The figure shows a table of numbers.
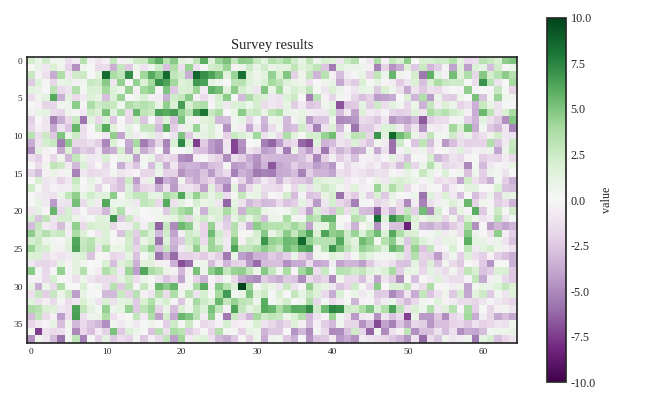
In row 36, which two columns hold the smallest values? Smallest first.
1, 45
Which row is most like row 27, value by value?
13
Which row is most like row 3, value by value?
7
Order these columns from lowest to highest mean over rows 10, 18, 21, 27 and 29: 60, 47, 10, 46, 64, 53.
60, 64, 47, 10, 53, 46
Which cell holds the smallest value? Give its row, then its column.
22, 50
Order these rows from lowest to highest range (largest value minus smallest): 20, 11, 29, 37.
29, 37, 20, 11
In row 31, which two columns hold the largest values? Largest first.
26, 29
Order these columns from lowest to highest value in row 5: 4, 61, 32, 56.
4, 56, 32, 61
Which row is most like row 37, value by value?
8
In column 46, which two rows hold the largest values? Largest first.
21, 10
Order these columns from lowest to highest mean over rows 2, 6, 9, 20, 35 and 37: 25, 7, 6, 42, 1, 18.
42, 7, 1, 25, 6, 18
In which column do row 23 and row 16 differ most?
37
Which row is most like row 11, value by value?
12
